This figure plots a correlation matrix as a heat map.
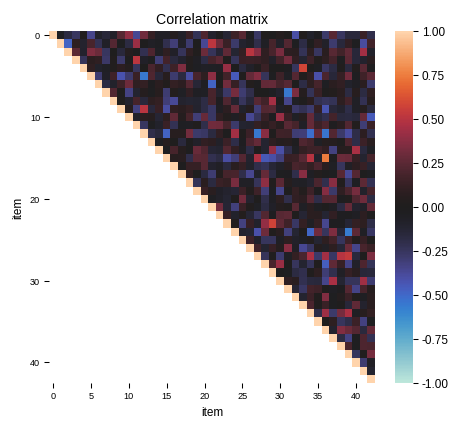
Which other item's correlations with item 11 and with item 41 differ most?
1
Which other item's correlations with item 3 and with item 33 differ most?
4
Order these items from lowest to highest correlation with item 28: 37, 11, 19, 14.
19, 14, 11, 37
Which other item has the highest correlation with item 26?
2
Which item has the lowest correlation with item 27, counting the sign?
12
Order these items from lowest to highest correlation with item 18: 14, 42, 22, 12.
42, 14, 22, 12
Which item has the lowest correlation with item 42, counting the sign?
10
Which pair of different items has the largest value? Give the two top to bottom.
15, 36
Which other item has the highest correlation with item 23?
29
